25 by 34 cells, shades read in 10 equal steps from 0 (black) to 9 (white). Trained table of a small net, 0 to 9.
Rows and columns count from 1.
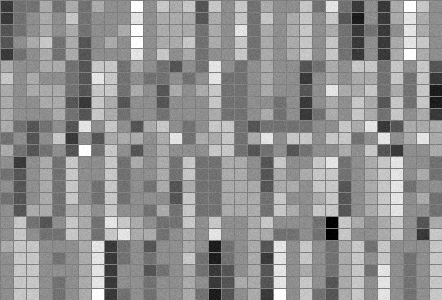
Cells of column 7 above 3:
18
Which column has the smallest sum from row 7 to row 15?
34
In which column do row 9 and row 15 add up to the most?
31
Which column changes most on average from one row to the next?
26
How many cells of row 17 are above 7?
1
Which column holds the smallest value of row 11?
30
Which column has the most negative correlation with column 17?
22
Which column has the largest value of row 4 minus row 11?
11
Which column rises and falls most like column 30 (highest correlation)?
20
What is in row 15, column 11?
5
